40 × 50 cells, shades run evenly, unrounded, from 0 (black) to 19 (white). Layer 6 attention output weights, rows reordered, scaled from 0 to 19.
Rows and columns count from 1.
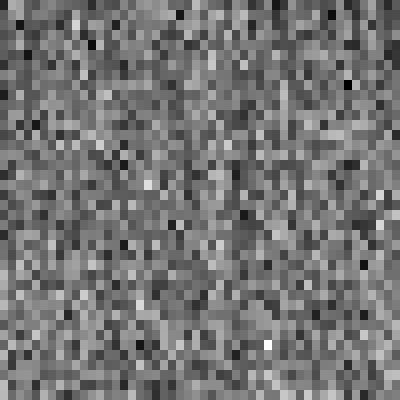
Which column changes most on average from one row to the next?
3
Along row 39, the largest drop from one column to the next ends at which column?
2
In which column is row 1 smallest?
35
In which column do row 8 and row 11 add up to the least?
39
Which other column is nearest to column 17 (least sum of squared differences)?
6
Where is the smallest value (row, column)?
9, 44
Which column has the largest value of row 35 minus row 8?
34
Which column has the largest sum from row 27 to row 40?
1
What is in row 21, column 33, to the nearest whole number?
11
